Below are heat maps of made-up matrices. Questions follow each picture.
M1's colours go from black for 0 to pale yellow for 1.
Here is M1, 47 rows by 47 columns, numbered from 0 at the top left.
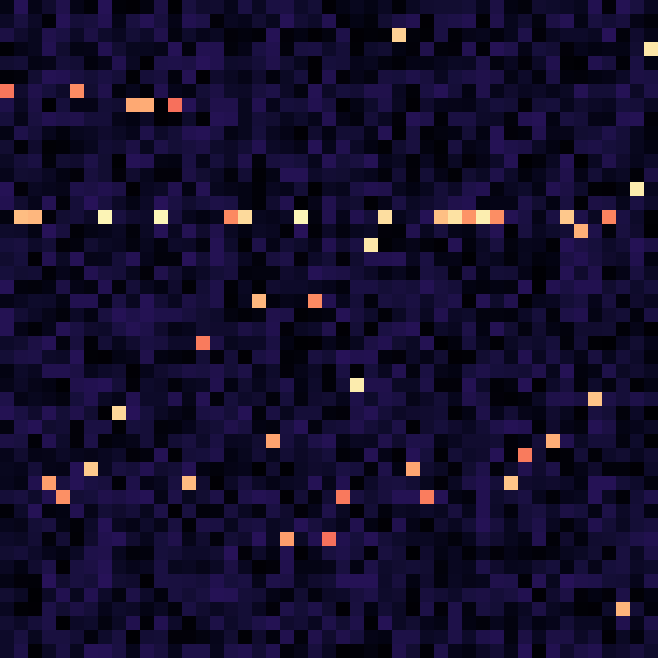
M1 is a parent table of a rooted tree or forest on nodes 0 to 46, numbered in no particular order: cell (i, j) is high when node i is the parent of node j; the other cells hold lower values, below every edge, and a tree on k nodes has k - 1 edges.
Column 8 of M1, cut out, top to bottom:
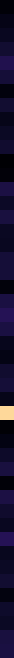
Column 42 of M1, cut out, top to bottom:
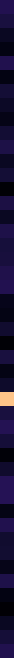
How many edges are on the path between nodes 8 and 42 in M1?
6
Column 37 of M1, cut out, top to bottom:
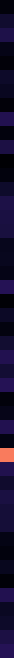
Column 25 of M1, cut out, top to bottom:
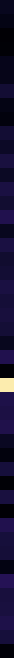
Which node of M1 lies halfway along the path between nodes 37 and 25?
15
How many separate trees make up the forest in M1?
2
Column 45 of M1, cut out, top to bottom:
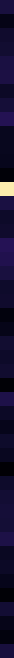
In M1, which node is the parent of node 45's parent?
34
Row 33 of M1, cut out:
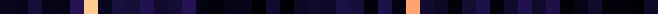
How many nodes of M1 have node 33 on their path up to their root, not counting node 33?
5
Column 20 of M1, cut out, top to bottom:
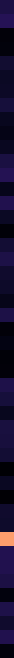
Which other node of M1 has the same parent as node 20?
23
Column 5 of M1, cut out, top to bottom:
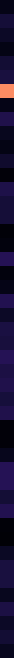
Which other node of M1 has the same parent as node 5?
0
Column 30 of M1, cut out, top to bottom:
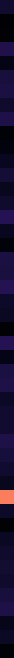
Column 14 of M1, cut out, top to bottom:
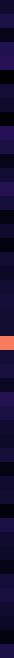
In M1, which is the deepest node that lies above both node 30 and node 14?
35
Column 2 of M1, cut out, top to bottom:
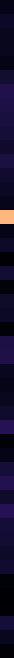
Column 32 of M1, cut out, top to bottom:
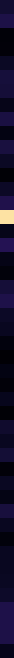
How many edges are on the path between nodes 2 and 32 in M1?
2
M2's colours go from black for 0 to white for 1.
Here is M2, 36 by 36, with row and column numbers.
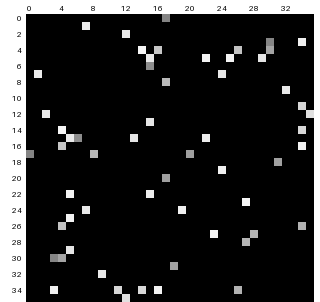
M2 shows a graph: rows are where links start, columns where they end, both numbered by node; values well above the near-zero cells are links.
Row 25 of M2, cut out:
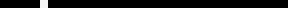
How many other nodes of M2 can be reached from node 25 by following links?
6
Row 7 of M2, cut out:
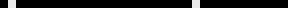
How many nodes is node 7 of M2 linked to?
2
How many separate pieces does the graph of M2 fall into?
11
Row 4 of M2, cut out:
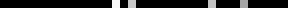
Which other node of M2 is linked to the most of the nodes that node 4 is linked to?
node 34
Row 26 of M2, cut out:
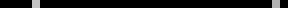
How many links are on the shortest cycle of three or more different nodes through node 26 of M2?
4
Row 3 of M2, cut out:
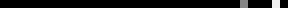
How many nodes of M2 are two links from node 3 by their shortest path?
5
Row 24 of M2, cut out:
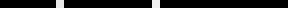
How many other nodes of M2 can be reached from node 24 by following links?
3
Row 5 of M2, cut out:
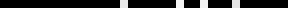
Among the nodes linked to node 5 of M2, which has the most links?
node 15
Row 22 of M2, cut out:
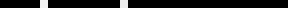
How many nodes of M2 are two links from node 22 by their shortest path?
4
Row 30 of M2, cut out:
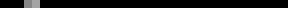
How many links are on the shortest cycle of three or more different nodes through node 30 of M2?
5
